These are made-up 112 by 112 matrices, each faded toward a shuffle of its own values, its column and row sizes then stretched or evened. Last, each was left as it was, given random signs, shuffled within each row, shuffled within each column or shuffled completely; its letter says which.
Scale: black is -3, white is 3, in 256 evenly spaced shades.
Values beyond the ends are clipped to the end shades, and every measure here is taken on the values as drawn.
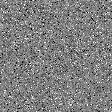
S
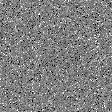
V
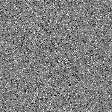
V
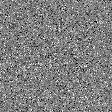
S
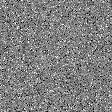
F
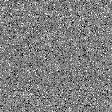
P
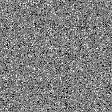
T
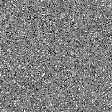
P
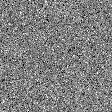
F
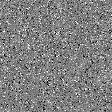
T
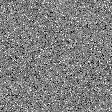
F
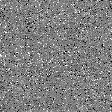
P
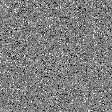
T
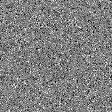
V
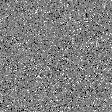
S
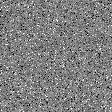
F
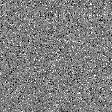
P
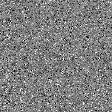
T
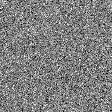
V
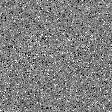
S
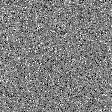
F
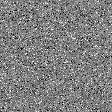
S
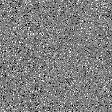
P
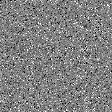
T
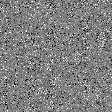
T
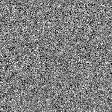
S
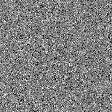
P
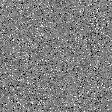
V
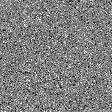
T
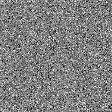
T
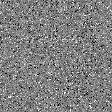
T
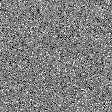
S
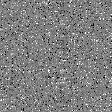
P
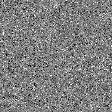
T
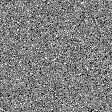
F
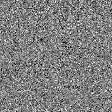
P
